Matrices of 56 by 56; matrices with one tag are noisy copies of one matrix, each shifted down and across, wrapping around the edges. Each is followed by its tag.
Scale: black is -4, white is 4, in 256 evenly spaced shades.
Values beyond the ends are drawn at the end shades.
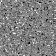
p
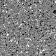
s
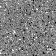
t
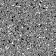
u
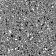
t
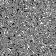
p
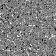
u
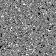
p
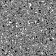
t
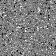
t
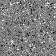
t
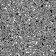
p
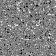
u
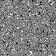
t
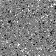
s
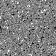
s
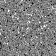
s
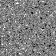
p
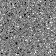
p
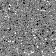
u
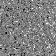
p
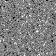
p
